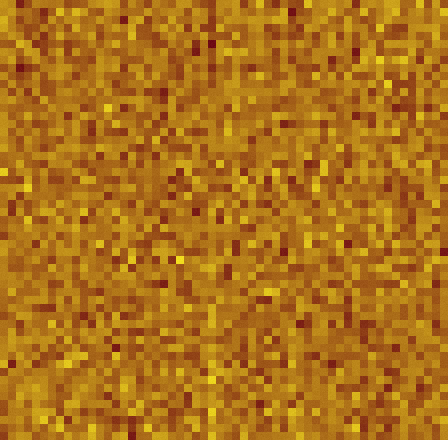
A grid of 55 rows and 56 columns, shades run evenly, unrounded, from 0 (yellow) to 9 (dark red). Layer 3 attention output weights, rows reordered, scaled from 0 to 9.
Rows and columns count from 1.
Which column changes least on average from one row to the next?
52
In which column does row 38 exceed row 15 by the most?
40
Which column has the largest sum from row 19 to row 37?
20
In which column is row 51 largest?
33
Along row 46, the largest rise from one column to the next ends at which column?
2
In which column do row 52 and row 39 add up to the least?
27
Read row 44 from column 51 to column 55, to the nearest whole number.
4 5 4 5 5
